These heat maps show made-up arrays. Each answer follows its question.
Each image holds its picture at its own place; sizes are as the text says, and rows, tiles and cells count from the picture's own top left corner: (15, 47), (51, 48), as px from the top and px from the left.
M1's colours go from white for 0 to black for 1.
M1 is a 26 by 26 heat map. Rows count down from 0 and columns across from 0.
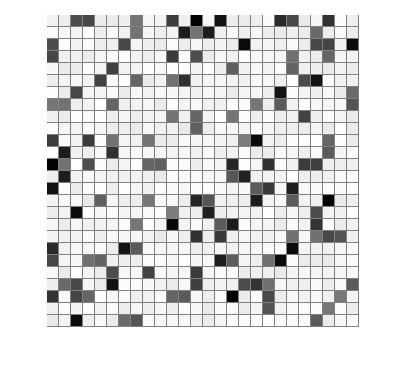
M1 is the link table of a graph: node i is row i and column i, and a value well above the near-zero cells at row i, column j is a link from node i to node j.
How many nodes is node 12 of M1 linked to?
9
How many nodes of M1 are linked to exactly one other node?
1
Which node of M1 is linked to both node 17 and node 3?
node 10
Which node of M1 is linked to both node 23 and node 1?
node 11
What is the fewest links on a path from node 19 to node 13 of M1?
3
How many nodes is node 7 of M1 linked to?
6
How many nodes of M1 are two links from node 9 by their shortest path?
8
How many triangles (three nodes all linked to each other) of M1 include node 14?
2
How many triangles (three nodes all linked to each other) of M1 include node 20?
5
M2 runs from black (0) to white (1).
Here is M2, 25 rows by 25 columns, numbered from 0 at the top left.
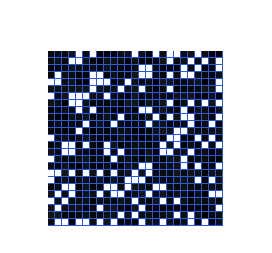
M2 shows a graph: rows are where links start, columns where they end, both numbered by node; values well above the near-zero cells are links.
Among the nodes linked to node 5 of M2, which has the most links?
node 24
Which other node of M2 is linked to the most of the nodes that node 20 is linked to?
node 17
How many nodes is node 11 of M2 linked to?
3
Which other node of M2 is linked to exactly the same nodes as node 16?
node 2
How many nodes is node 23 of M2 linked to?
4
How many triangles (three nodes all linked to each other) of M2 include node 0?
5
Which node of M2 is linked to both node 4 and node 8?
node 6
